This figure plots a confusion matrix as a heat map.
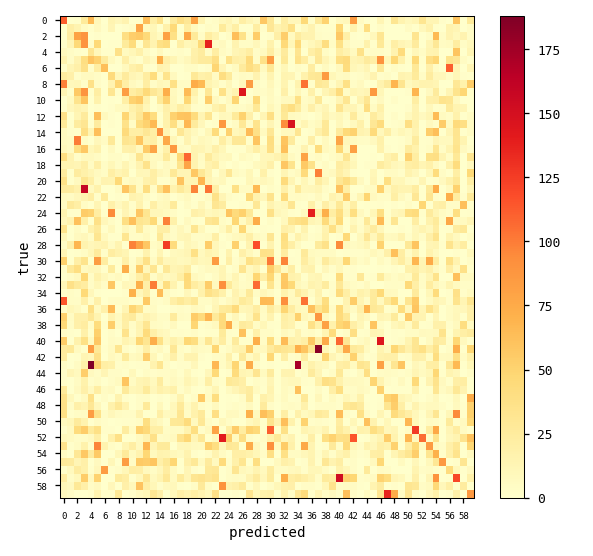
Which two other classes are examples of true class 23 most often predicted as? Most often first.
58, 52
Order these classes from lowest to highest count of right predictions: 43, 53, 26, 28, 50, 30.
43, 26, 50, 53, 30, 28
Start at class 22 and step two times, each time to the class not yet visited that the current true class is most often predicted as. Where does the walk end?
6
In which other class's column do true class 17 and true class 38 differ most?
18
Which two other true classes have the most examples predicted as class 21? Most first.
3, 37
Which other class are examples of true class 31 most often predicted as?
9
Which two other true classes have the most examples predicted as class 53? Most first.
30, 14
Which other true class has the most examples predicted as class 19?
21
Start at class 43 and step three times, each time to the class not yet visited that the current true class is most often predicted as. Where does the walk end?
40
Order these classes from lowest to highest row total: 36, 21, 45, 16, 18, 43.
45, 18, 16, 36, 43, 21
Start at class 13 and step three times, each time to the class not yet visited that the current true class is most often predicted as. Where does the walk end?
15
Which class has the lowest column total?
31
